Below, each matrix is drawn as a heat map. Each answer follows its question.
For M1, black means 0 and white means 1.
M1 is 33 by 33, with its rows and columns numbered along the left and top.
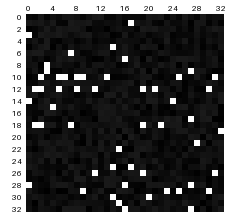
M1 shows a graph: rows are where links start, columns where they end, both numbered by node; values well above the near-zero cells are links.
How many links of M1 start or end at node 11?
2
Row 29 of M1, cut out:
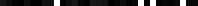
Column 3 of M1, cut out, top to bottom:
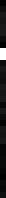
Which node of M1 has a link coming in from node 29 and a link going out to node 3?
node 9
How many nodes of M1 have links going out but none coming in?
5
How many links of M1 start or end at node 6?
2
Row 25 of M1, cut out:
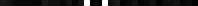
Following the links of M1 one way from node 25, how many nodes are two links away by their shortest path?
3
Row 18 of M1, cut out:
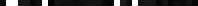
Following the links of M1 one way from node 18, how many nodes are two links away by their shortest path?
4
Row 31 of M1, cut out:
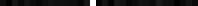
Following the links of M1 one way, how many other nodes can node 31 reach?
2
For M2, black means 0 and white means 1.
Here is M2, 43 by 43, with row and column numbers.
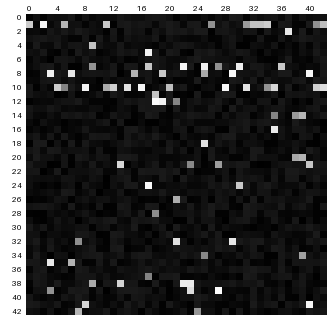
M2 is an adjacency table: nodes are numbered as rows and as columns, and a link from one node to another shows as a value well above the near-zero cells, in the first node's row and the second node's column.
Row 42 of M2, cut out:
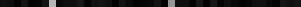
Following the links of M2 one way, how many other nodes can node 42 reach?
9
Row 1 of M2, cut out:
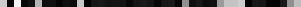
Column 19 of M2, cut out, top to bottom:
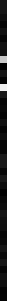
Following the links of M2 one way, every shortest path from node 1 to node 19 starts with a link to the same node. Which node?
node 41
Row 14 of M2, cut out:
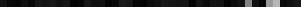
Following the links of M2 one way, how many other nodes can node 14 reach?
10
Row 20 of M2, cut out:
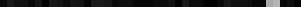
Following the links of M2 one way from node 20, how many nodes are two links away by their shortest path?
6
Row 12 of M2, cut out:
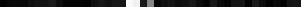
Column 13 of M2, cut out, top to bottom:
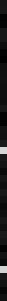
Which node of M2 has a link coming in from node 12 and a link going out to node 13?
node 21
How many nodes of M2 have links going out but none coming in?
2
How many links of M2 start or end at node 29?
2
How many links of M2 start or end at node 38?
6
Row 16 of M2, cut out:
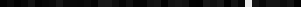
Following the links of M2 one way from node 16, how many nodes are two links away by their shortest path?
2
